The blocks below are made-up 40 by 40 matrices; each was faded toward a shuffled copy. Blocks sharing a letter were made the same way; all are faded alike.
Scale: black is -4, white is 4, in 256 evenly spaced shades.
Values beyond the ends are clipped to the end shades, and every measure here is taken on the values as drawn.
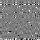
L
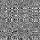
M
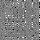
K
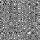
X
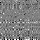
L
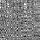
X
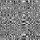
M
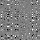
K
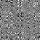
X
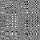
K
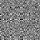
M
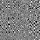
X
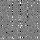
K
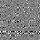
L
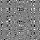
K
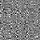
X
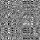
M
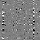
K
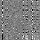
K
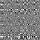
L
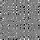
K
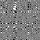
K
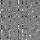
K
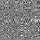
X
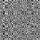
M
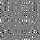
K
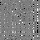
K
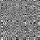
M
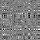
L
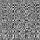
M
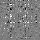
K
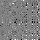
K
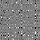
K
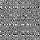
L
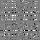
L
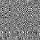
M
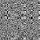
M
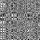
M
